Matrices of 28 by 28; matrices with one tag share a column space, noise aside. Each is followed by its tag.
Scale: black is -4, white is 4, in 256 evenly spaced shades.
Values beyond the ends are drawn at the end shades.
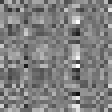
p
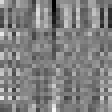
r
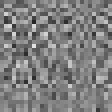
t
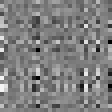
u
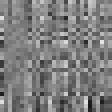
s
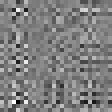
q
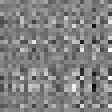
u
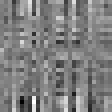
s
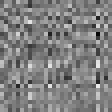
t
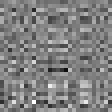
q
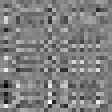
q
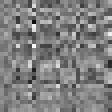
t
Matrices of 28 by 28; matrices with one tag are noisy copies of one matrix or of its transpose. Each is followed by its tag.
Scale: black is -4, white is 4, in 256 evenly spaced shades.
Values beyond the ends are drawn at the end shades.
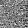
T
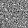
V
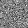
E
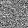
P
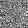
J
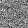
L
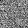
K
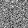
E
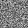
P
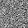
E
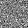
P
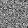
V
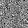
L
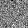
J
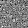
P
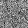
L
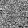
K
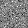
E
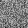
T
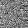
T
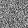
E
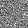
J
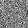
P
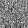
T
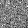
K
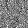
L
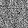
L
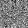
J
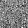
T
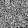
K
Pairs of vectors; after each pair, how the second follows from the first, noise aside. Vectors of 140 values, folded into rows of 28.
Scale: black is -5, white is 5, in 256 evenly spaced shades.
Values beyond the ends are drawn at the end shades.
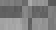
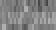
reversed, negated, partly zeroed.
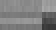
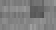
wrapped around, shrunk.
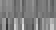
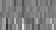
partly zeroed.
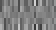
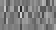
wrapped around.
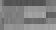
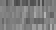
partly zeroed.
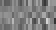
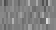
partly zeroed.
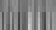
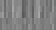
wrapped around, negated, shrunk.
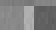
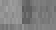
reversed, negated, shrunk.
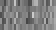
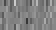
partly zeroed.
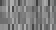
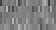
partly zeroed.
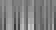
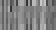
wrapped around.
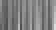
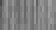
reversed, negated, shrunk.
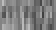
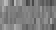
reversed, negated, partly zeroed.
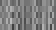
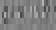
reversed, negated, partly zeroed.
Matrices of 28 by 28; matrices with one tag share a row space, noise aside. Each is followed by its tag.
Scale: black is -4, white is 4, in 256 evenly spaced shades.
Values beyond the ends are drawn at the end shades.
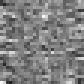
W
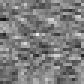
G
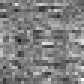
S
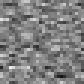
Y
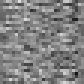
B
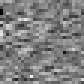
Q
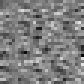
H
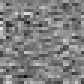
Q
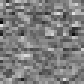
Q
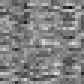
G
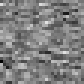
Q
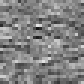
S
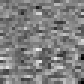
H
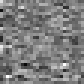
Q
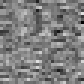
H
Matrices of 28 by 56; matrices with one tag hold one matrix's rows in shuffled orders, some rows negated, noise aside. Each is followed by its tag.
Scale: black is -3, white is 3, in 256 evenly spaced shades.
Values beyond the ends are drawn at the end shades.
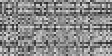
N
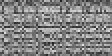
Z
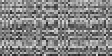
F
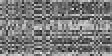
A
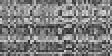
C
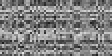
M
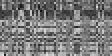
M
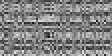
Z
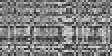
C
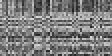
A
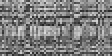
M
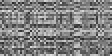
M
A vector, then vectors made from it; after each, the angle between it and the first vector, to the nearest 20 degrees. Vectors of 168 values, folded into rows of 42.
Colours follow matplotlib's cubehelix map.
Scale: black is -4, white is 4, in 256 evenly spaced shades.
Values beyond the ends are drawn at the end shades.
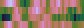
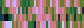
40 degrees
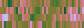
140 degrees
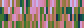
60 degrees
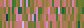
80 degrees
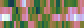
160 degrees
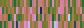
80 degrees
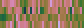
60 degrees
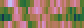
20 degrees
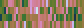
60 degrees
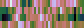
40 degrees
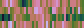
40 degrees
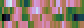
20 degrees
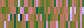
100 degrees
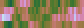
160 degrees
